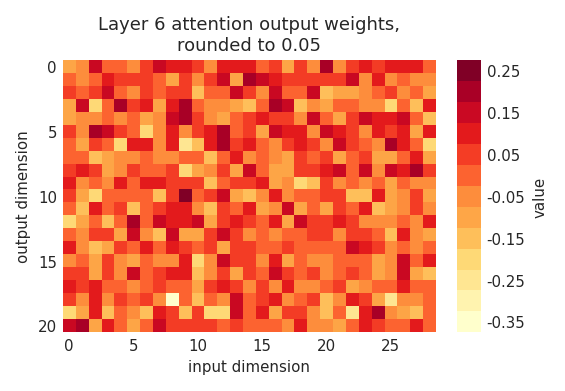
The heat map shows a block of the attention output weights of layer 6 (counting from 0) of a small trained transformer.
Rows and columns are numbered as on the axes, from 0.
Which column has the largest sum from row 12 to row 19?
13
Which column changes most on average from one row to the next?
2
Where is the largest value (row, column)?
10, 9
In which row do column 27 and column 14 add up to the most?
8
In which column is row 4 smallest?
28
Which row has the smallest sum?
19
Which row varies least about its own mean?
17
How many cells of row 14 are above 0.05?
5
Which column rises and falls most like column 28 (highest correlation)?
4
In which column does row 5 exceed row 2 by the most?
20
